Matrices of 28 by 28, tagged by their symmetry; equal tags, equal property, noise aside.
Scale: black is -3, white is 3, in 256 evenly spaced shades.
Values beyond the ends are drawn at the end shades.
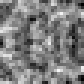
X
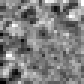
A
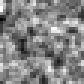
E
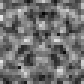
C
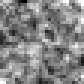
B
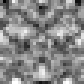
C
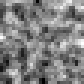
A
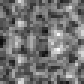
X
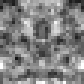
C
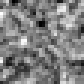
A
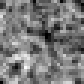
B
